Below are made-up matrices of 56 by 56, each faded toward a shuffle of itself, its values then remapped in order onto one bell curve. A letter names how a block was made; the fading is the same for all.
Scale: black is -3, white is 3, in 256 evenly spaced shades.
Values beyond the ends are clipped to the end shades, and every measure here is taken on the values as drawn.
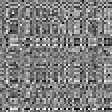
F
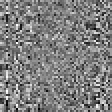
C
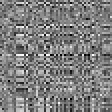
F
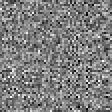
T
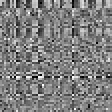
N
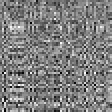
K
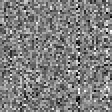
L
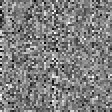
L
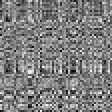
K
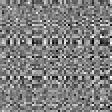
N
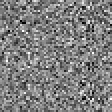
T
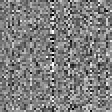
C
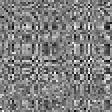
N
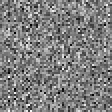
L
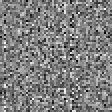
L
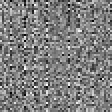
C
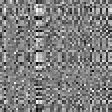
N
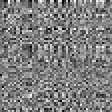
K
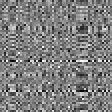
F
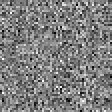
T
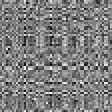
N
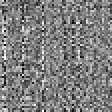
C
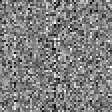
L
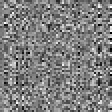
C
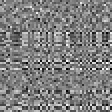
F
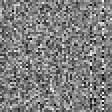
L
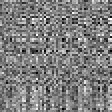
K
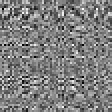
K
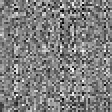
C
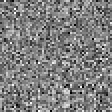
T
